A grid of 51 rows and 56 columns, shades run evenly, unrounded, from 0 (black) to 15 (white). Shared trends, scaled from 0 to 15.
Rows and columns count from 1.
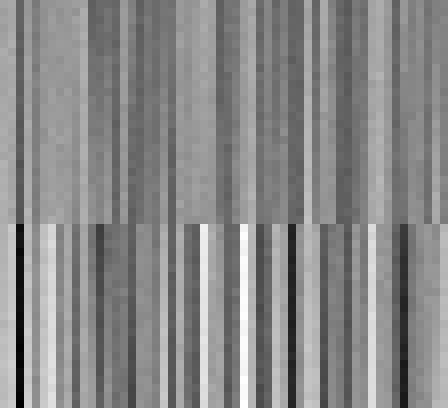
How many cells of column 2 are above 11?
23
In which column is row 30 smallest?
3
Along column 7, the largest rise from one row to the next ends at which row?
29
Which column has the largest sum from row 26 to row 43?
31
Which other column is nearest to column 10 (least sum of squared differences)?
24
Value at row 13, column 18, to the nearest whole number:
6
